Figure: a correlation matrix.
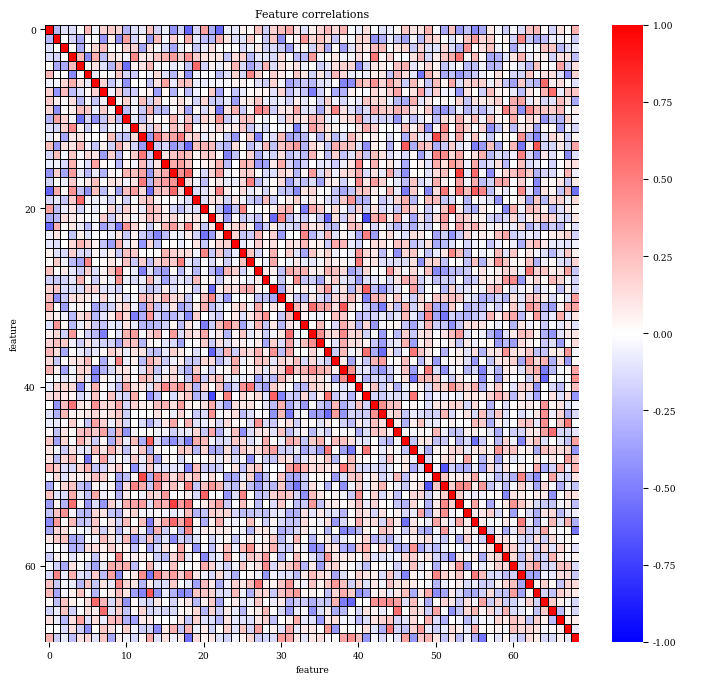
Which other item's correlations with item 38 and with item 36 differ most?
47
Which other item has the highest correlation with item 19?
4
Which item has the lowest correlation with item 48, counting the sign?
5
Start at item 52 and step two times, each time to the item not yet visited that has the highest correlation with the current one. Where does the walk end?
25
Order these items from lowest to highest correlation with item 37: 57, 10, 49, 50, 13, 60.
50, 57, 10, 49, 60, 13
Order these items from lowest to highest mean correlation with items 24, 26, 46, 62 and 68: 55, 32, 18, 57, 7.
18, 55, 57, 7, 32
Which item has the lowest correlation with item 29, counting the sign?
21
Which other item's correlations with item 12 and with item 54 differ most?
2
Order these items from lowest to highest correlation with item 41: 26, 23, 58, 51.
51, 26, 58, 23
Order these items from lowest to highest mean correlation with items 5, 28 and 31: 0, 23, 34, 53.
53, 23, 34, 0
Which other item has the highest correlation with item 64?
6
